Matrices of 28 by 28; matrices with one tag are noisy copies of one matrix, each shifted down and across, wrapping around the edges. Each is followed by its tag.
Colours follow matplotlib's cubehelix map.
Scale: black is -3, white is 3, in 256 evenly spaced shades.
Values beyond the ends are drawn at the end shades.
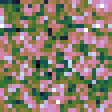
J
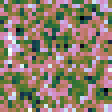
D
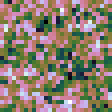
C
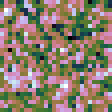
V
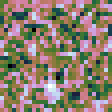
D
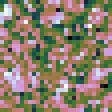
V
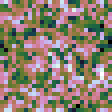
C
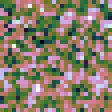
V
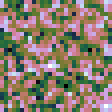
D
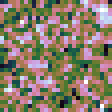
D
